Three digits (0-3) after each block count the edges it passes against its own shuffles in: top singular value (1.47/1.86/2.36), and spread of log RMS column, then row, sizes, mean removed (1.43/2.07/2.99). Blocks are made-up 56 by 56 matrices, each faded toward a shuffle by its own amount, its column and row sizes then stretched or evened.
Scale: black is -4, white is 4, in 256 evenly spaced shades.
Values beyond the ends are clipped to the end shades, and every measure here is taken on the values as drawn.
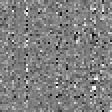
0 2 1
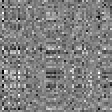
3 2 2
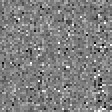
0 2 0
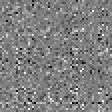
2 2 1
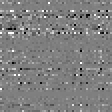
1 1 3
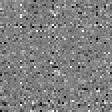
1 1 2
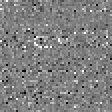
0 1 2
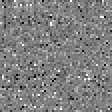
0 0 1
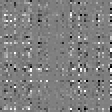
2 3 2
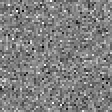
0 0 0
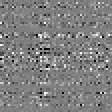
2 2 3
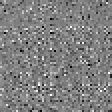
2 1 2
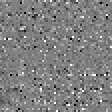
0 1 2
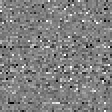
1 0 2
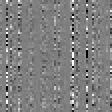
3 3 0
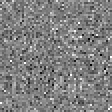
1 0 0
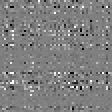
2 2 3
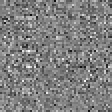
2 1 2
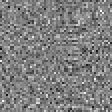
2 0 0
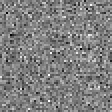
1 0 1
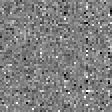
1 1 0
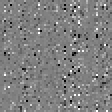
0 2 0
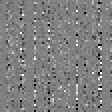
0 3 0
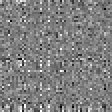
2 2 2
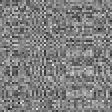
3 1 2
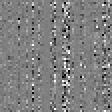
1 3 0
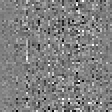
0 3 1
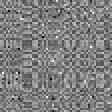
3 0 0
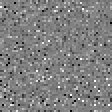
0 0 1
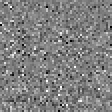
1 1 1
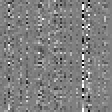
2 3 0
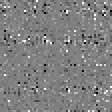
0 2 2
